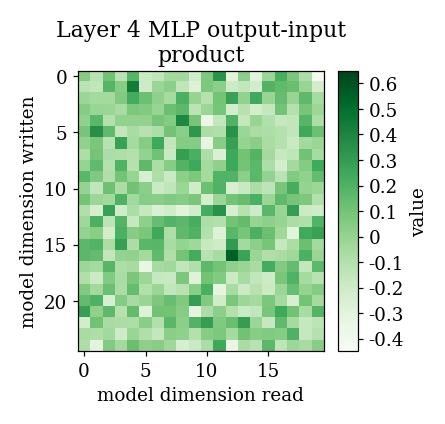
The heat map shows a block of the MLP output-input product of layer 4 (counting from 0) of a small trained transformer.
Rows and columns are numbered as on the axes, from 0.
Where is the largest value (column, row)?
12, 16
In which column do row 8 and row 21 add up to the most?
19
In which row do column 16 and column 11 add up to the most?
0
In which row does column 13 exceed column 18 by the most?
22
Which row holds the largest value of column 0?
21
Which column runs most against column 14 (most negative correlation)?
2
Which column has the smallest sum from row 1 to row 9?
10
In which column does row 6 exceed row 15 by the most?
11
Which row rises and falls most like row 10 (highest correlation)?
18
